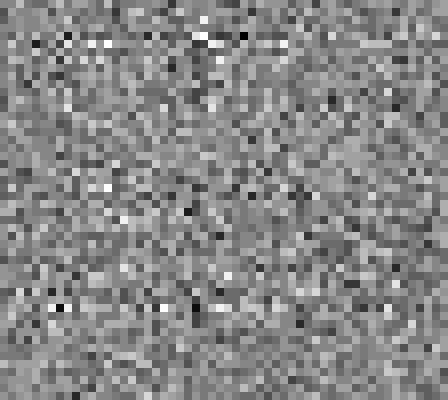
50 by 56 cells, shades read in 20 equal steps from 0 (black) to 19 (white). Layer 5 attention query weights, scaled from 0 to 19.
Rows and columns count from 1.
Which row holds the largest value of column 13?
8
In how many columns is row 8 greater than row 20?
25
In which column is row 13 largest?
27
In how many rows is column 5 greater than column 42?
20
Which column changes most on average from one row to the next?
9
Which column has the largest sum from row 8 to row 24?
14
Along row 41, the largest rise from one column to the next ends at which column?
52
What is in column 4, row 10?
12
